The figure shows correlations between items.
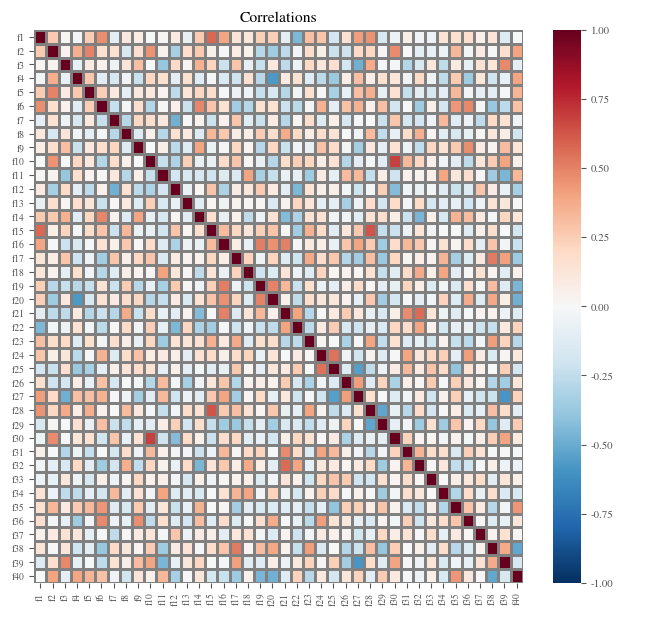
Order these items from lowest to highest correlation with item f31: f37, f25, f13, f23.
f23, f13, f37, f25
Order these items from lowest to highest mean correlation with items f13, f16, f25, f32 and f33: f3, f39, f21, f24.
f3, f39, f24, f21
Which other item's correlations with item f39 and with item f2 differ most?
f27
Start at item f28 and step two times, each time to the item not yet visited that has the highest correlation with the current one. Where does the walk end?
f1
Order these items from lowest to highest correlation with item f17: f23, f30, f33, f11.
f11, f33, f30, f23
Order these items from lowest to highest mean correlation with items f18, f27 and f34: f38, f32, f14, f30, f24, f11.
f14, f30, f38, f24, f32, f11
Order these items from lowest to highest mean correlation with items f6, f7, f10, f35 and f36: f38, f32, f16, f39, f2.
f32, f38, f39, f16, f2
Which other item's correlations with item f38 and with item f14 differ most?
f6
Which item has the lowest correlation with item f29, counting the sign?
f28
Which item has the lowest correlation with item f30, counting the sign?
f12
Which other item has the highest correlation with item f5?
f2
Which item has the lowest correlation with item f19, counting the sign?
f40
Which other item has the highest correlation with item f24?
f25
